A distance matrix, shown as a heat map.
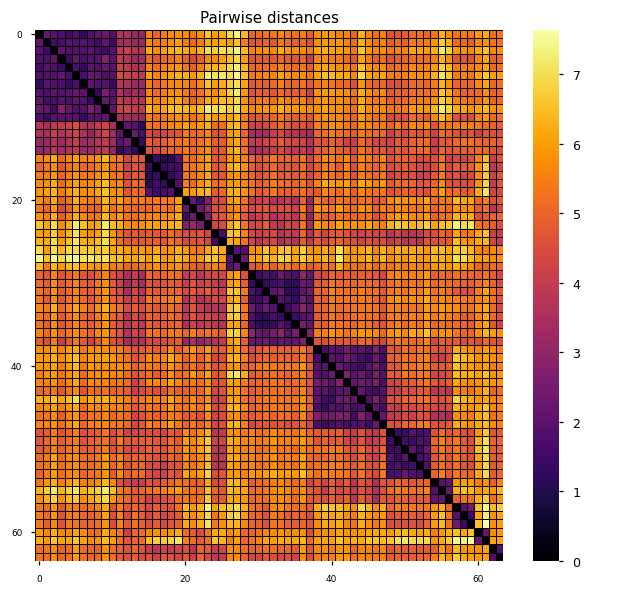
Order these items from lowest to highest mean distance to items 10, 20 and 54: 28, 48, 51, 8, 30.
8, 30, 48, 51, 28
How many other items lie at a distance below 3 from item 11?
3
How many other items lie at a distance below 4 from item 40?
9
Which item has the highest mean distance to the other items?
27
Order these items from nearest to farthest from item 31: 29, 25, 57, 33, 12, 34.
34, 29, 33, 12, 25, 57
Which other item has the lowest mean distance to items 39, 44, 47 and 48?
45
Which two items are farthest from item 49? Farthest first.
61, 23
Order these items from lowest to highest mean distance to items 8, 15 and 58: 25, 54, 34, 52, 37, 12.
12, 37, 52, 34, 54, 25
